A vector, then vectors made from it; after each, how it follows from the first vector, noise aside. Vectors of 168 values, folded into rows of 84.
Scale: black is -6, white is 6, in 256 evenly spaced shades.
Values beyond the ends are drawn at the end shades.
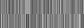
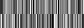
wrapped around, negated, scaled up.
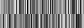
wrapped around, negated, scaled up.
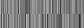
negated.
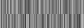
negated.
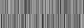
negated.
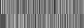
wrapped around, negated.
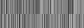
wrapped around, negated.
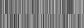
wrapped around, negated.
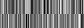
scaled up.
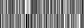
scaled up.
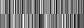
wrapped around, negated, scaled up.
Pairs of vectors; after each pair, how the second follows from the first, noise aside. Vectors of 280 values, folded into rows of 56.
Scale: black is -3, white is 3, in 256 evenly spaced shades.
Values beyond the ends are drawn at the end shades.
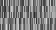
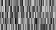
sign-scrambled.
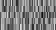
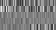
wrapped around, negated, partly zeroed.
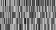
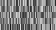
reversed.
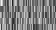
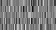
wrapped around, negated, partly zeroed.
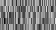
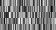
sign-scrambled.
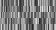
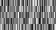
sign-scrambled.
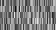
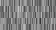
reversed, shrunk.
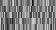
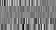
reversed, partly zeroed.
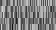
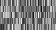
sign-scrambled.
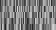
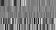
reversed, negated, partly zeroed.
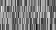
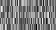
sign-scrambled.
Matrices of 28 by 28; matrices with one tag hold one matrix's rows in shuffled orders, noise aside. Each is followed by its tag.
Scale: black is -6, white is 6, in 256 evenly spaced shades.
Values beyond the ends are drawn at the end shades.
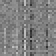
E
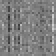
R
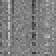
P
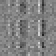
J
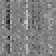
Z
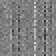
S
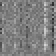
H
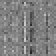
E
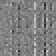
S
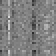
P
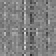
E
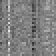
P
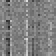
Z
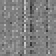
E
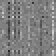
R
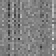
R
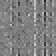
S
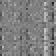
H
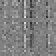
E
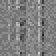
J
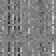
R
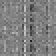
E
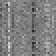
P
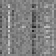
P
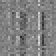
J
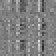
J
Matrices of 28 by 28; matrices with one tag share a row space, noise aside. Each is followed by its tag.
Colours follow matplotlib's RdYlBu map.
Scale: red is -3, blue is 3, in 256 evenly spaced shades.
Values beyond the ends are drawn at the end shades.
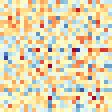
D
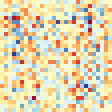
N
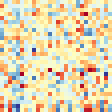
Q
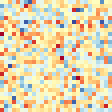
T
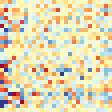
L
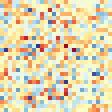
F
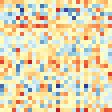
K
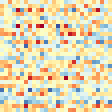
K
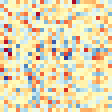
F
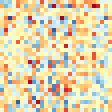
F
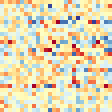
D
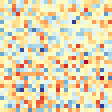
K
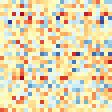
K
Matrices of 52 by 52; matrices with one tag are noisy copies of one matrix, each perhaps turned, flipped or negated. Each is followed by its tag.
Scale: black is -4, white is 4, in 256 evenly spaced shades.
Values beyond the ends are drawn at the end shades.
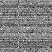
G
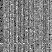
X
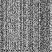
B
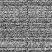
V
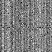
V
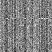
G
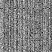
X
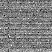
X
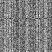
G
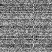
G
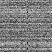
V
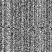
V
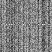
V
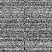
V
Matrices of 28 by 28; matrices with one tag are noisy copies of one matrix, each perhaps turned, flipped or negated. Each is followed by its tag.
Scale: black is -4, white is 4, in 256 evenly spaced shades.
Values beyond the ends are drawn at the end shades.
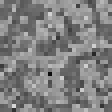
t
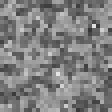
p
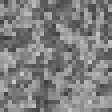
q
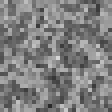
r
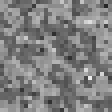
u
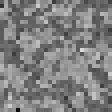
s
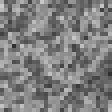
q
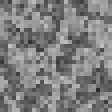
t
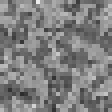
r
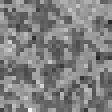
q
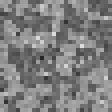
t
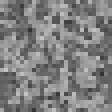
p
